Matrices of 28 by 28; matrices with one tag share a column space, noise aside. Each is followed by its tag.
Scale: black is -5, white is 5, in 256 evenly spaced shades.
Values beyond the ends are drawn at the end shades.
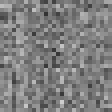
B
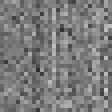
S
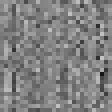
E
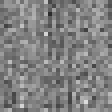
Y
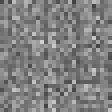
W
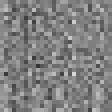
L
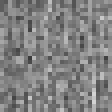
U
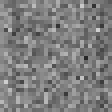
Y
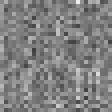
E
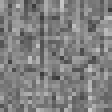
U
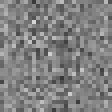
W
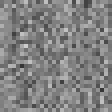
Y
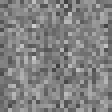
B
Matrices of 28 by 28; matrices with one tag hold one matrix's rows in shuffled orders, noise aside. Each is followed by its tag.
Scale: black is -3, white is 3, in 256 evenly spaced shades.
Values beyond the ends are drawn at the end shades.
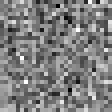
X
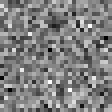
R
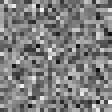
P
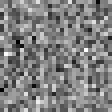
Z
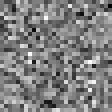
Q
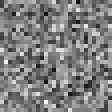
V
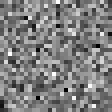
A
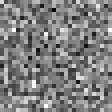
V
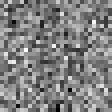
X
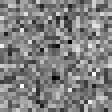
X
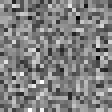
P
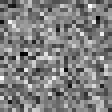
A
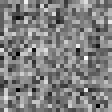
Z
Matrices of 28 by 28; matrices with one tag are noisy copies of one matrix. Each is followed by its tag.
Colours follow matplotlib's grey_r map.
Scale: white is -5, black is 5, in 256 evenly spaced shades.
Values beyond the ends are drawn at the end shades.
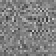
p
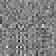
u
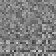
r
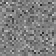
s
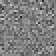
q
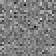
q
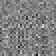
u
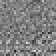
r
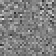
q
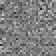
q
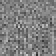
u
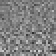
r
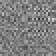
p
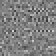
p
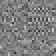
p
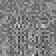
u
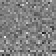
r
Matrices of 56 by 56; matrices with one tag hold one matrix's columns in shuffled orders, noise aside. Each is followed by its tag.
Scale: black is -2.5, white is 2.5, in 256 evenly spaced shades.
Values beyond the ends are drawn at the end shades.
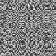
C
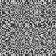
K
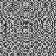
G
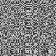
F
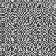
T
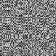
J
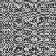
T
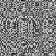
G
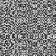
J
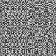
F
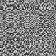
C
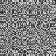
K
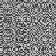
T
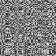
F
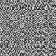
C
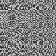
C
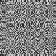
K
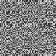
K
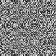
K
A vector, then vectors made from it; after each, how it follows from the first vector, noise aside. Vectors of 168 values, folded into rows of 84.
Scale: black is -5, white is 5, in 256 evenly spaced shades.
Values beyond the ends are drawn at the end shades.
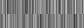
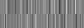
partly zeroed.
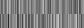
reversed, negated.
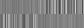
partly zeroed.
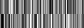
wrapped around, scaled up.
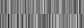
reversed, negated.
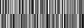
wrapped around, scaled up.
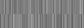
wrapped around, negated, shrunk.
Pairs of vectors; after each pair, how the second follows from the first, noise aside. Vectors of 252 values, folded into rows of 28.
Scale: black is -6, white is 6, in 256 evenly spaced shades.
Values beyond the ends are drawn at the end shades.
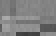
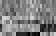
scaled up.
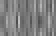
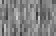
reversed, negated.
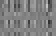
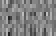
wrapped around.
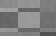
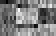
reversed, scaled up.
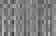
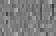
reversed, negated, partly zeroed.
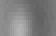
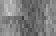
wrapped around.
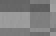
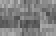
wrapped around.
